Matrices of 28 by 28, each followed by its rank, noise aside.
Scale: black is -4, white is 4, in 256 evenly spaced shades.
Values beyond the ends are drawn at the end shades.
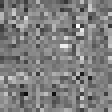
six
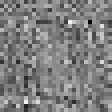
four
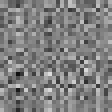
two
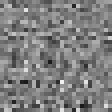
six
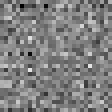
six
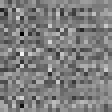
four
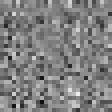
six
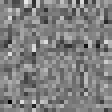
four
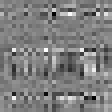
two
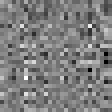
four
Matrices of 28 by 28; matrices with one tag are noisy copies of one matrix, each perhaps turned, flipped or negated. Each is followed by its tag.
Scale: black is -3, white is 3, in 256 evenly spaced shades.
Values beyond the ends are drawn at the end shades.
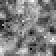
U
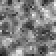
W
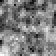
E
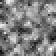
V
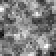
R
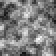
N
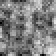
E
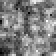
E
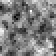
N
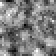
W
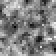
N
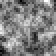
R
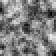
W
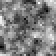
R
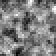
V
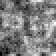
E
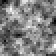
R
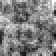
E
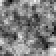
R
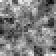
U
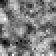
W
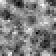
W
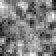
U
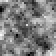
R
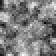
U
